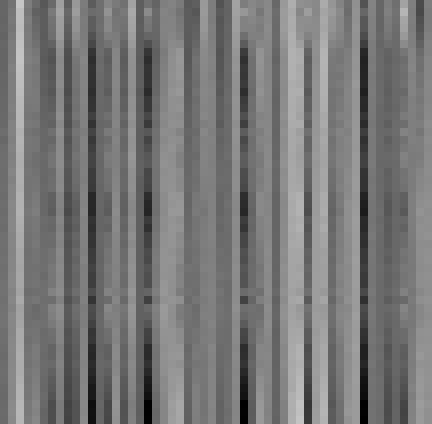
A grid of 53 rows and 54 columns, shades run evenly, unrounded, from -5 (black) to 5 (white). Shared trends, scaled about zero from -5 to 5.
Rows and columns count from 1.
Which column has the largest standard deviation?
31
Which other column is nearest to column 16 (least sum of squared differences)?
7
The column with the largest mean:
3
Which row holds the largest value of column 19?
2
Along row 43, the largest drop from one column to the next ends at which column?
46
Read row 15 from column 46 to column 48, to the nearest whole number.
-3 0 -1
